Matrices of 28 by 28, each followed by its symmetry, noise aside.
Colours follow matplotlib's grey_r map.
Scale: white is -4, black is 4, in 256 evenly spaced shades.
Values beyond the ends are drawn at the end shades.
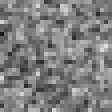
symmetric across the other diagonal.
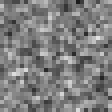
same after a half turn.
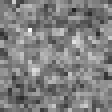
same after a half turn.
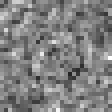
symmetric.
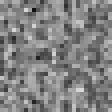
mirrored top to bottom.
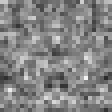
mirrored left to right.
